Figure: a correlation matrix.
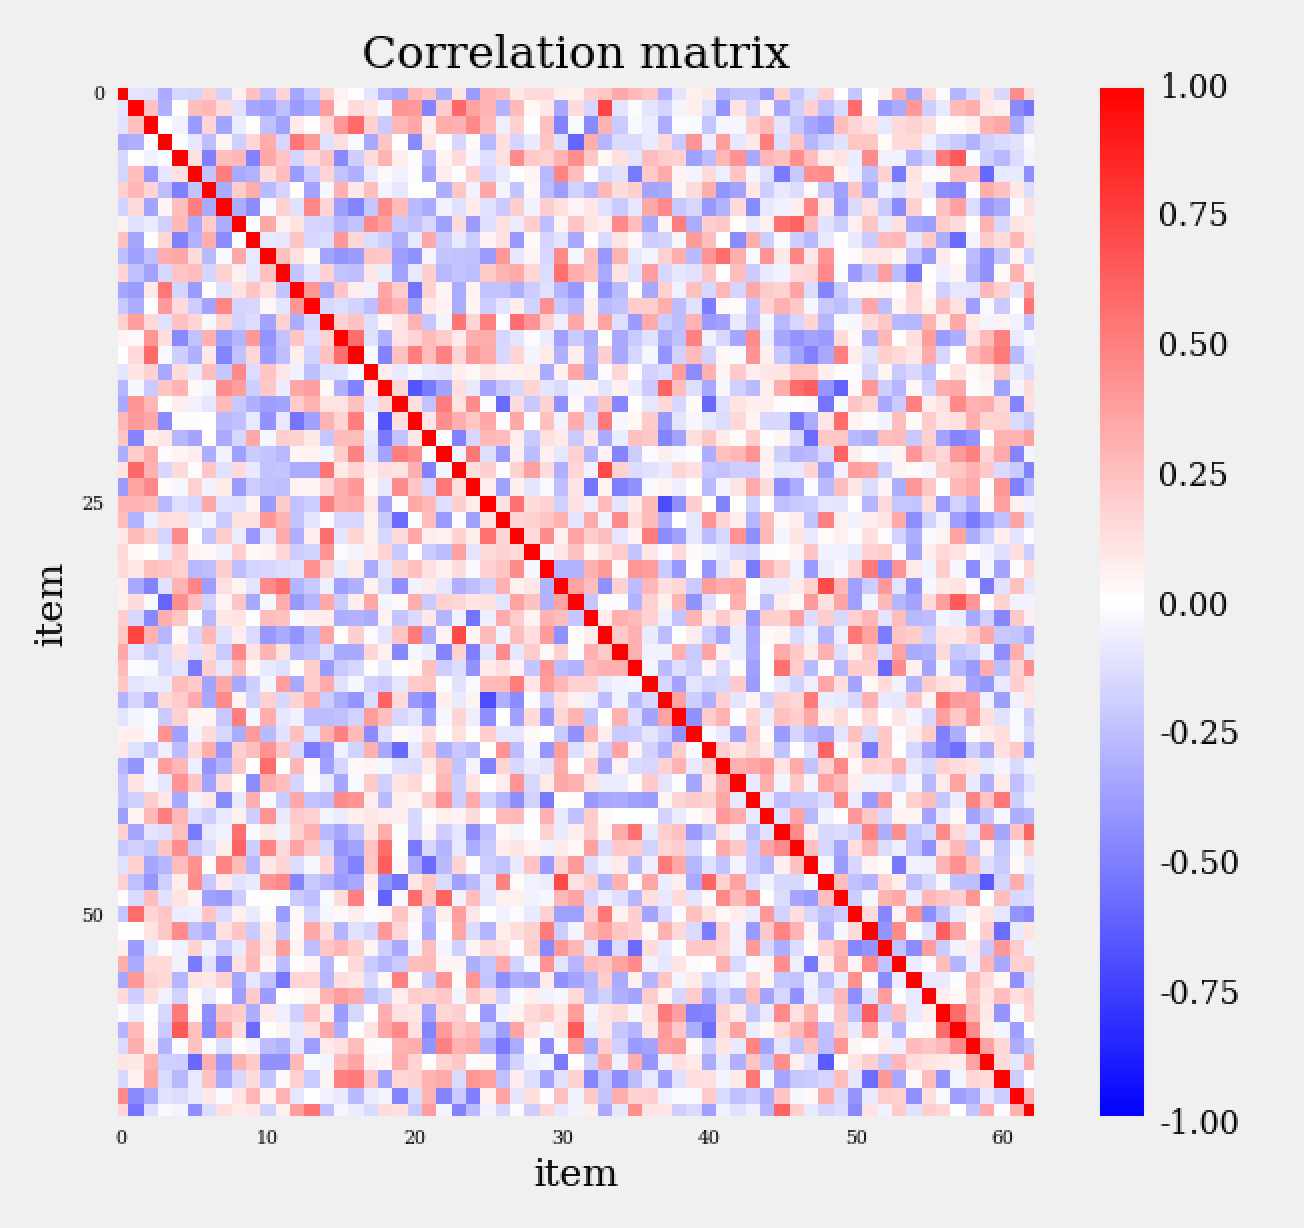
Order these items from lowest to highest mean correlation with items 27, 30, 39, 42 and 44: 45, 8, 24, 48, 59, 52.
59, 45, 8, 24, 52, 48
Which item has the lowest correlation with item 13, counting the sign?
40
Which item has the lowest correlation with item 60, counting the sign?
51
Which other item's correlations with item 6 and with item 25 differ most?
27
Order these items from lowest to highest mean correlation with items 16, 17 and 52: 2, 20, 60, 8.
8, 20, 2, 60
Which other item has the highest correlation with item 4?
57
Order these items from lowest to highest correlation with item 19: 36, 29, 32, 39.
32, 36, 39, 29
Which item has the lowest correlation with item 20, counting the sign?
18
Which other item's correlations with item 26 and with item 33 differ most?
1
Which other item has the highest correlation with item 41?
10
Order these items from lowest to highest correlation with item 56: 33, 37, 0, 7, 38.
0, 33, 7, 38, 37
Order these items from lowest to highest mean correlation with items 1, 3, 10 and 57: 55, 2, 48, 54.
55, 48, 2, 54
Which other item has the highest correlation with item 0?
61
